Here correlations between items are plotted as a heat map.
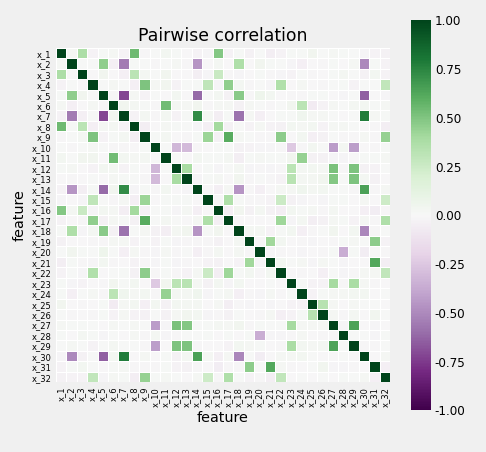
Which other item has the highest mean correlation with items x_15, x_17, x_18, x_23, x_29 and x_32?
x_9
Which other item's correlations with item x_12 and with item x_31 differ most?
x_21
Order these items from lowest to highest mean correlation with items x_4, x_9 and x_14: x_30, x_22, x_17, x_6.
x_6, x_30, x_22, x_17
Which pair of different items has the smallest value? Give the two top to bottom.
x_5, x_7
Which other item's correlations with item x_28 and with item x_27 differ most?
x_29
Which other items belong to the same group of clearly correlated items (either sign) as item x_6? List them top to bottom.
x_11, x_24
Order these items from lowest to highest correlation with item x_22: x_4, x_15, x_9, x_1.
x_1, x_15, x_4, x_9
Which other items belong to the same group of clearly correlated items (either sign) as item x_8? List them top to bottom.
x_1, x_3, x_16
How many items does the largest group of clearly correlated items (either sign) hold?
6
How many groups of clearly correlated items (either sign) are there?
8
